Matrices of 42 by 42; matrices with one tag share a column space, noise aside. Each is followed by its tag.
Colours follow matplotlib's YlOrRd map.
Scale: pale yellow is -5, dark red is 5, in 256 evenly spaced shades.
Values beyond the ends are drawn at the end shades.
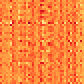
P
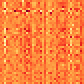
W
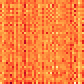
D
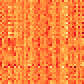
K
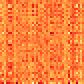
D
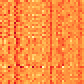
K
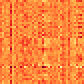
K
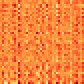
D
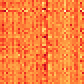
W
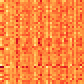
K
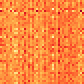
W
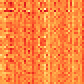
W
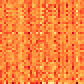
D
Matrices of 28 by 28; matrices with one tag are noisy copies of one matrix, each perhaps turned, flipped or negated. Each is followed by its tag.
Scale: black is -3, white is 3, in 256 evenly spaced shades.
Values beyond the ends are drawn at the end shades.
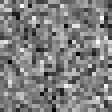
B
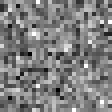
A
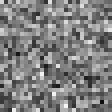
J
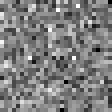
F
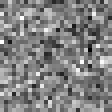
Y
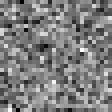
A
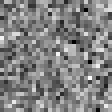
J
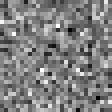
Y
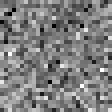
A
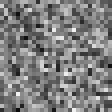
B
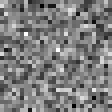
Y
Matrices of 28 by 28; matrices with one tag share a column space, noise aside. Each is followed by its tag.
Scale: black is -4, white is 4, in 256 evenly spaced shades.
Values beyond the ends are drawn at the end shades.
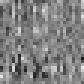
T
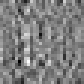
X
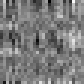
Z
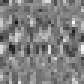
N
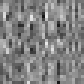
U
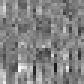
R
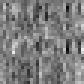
U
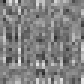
X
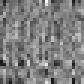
X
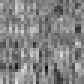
R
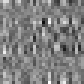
N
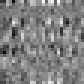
N
